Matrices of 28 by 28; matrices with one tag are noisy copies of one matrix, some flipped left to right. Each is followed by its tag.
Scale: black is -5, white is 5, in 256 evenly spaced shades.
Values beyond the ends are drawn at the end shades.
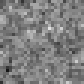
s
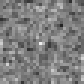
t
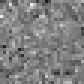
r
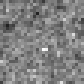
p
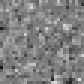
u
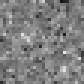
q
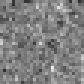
t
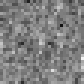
t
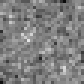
q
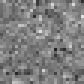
r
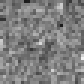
t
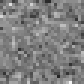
r
